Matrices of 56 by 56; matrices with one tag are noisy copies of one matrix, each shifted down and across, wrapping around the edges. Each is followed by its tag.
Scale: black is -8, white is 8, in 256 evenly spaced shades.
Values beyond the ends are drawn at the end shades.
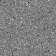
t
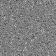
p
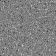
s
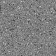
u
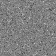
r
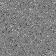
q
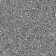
s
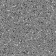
r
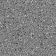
u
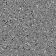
s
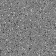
s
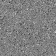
r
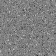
s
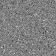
q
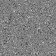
u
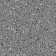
t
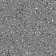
u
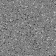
q
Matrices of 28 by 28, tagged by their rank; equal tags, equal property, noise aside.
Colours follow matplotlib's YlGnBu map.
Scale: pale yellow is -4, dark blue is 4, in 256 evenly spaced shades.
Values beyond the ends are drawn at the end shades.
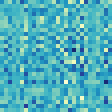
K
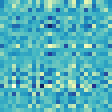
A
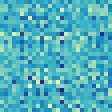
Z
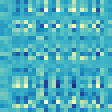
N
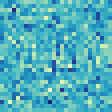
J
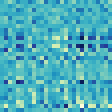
A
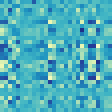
N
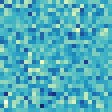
J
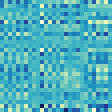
N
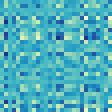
N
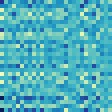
A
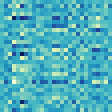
A
